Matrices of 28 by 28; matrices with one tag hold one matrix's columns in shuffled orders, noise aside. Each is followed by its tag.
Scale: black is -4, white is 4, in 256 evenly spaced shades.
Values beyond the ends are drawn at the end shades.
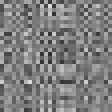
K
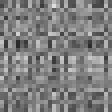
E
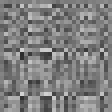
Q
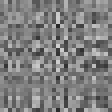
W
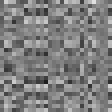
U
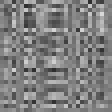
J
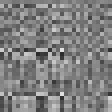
Q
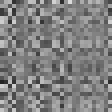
U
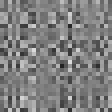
W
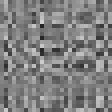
W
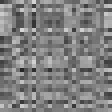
J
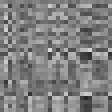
Q
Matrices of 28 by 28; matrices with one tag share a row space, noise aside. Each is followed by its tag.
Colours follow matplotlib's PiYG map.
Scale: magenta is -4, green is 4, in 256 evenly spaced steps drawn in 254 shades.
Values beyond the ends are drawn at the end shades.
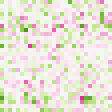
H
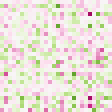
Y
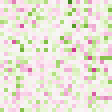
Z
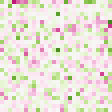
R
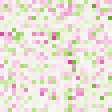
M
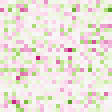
Z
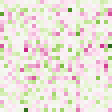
R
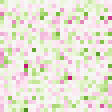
R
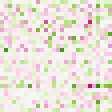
Y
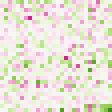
Z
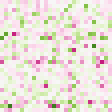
M
